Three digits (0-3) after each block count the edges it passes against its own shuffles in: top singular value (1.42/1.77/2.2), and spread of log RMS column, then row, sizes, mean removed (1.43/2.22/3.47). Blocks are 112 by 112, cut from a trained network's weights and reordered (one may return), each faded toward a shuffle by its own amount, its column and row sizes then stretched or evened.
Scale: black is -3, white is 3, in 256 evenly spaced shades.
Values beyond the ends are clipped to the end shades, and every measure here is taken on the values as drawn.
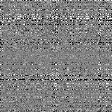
2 2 3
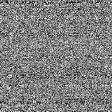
2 1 2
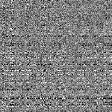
3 2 2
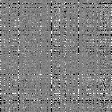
3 3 2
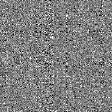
1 2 2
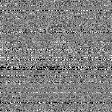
2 1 3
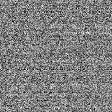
2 1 1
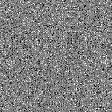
2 0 0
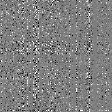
1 3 2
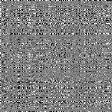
3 2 3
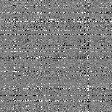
1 2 3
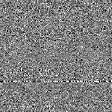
2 0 2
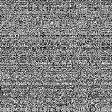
3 1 1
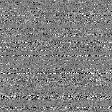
0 0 3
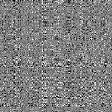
3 2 2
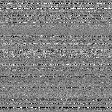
2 0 3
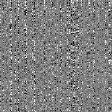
3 3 1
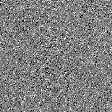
2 1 0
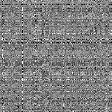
3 2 2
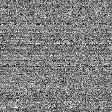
2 0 2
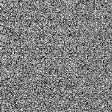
0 2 0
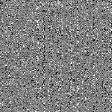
2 3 0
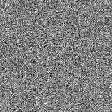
2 0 0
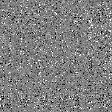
0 2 1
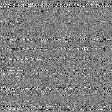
1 1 3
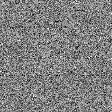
0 1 1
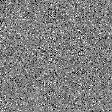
1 1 1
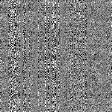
1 3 0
